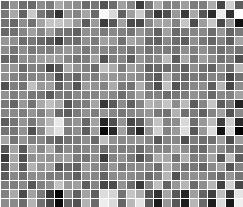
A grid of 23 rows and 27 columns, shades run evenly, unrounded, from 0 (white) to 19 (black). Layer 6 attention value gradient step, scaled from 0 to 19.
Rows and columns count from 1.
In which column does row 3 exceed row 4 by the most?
27
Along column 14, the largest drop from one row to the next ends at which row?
3
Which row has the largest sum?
5
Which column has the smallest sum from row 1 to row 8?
8
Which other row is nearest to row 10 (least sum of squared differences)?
4
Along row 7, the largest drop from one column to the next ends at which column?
21
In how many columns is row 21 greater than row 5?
12
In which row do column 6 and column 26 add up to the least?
15
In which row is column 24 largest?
23
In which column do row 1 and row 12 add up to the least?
24
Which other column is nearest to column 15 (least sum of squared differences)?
22
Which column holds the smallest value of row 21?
26
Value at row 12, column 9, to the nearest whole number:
10
